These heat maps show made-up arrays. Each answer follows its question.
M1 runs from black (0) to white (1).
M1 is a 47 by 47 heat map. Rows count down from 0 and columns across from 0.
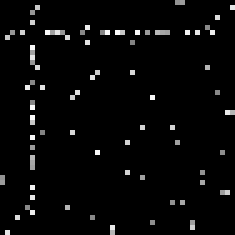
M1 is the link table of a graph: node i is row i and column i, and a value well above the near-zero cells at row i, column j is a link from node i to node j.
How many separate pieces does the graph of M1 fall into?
4
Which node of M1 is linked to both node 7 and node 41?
node 13
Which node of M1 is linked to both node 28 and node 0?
node 35
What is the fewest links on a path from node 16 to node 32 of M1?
2
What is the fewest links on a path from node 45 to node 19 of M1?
4
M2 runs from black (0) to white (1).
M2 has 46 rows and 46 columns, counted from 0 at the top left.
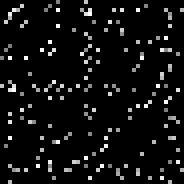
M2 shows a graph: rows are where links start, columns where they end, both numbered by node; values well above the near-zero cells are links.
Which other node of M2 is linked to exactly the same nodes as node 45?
node 4
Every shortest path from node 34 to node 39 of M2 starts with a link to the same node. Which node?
node 26
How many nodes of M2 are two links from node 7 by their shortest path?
7
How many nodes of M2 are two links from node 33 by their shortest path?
9
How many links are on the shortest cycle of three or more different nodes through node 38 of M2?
6
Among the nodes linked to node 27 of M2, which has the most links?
node 41
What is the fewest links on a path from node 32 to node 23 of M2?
2
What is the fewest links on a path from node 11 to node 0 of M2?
3
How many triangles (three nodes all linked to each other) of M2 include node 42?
3
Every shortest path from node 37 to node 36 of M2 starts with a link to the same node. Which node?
node 10
